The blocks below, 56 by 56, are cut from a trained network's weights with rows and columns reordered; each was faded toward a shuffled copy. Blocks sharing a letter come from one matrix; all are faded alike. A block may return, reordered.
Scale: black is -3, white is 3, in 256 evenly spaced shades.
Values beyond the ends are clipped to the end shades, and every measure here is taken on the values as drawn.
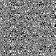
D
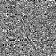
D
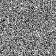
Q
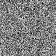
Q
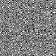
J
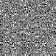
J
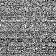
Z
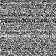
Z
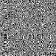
J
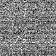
Z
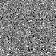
D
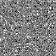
D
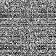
Z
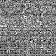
Z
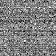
Z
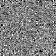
D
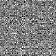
J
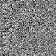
J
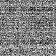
Z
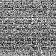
Z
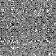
D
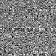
D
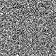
Q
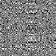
J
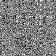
D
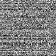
Z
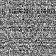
Z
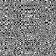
J
